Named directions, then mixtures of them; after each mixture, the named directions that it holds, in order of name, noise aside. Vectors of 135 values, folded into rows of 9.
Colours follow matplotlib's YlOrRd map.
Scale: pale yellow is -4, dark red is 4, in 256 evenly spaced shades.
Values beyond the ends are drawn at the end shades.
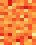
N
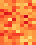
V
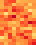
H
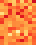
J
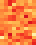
H, N.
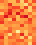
J, V.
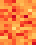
H, V.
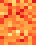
J.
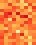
J, V.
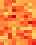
H.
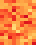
H, V.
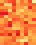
J, V.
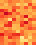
V.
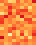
J, N.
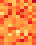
J.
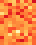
J.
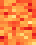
H.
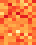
J, V.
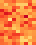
V.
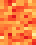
H, N.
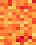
N, V.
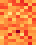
J, V.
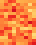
H.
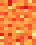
N.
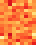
H, N.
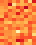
J, N.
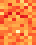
J, V.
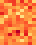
J.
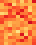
H, J.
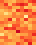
N, V.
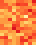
H, V.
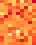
J.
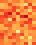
J, V.
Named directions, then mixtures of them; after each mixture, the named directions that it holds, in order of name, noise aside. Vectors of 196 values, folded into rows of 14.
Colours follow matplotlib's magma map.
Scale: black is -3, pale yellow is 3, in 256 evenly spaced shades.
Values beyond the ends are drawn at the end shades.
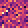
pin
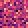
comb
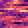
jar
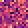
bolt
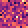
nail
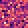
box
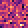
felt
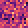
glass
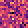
bolt, glass.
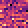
box, comb, jar.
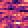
jar.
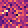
pin.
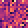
bolt, felt.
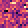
glass, jar, pin.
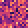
bolt.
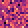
bolt, box.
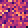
jar, nail, pin.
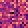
bolt, glass.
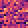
comb, jar, pin.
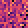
bolt, felt.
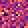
bolt, box, pin.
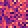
bolt.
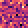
bolt, felt.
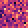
comb, glass, nail.
